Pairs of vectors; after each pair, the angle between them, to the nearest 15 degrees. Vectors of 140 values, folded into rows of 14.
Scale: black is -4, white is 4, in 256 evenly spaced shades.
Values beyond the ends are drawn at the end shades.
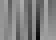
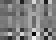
120 degrees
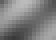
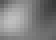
75 degrees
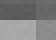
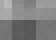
150 degrees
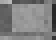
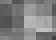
60 degrees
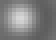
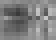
135 degrees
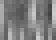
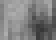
120 degrees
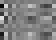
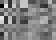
45 degrees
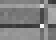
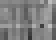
120 degrees
